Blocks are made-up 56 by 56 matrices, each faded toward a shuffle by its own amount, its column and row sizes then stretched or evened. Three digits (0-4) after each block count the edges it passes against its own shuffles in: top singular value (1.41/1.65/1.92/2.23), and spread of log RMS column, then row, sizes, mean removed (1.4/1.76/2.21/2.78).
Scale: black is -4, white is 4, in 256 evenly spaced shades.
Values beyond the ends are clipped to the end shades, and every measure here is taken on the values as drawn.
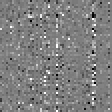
3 4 0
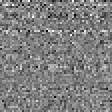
3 0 3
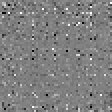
1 2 3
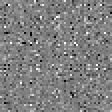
2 2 2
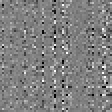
3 4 2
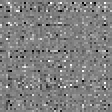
0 2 4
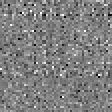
3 0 3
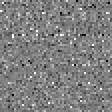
2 0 1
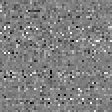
0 1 3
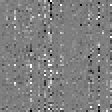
1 4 1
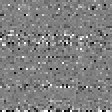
3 0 4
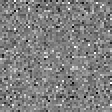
1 1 1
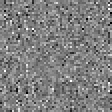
1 2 0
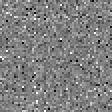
1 1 0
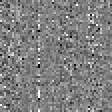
1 3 0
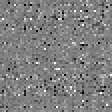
1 1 3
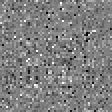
3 2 0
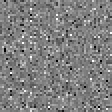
1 2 0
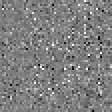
0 2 2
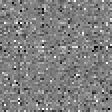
2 2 2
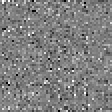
1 2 1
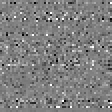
0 1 4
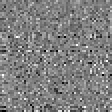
2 0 3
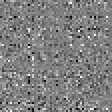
0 3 3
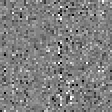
0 3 1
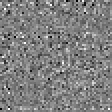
0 1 3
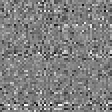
4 1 3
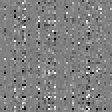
2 4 1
